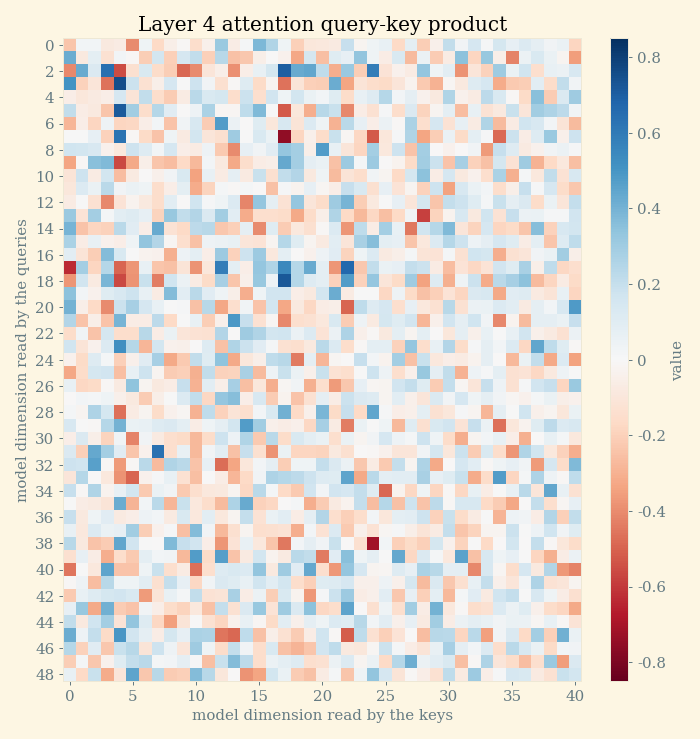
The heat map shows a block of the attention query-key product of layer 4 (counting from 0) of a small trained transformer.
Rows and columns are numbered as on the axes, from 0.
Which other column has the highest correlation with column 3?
17
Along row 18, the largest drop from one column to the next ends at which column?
4
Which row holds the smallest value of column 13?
45
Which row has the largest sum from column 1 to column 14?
29
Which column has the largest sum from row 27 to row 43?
22
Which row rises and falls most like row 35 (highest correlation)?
21
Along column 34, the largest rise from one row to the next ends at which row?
8
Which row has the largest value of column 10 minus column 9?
39
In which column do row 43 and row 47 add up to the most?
27
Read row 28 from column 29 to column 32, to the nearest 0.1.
-0.1 -0.1 0 0
